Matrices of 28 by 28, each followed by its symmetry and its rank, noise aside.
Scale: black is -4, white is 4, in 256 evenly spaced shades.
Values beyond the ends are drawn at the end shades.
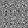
no symmetry, rank four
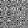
antisymmetric, rank four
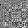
no symmetry, rank four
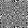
no symmetry, rank four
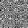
no symmetry, rank six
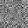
antisymmetric, rank six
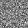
no symmetry, rank six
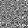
no symmetry, rank four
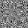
antisymmetric, rank six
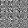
antisymmetric, rank four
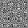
antisymmetric, rank four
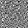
no symmetry, rank six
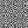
antisymmetric, rank four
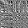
antisymmetric, rank four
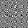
no symmetry, rank four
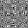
antisymmetric, rank four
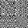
antisymmetric, rank six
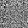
antisymmetric, rank six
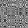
no symmetry, rank four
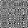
no symmetry, rank four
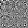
antisymmetric, rank six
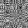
antisymmetric, rank four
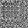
no symmetry, rank four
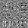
antisymmetric, rank four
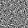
antisymmetric, rank six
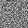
no symmetry, rank six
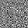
antisymmetric, rank six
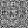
antisymmetric, rank four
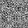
no symmetry, rank six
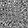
antisymmetric, rank six
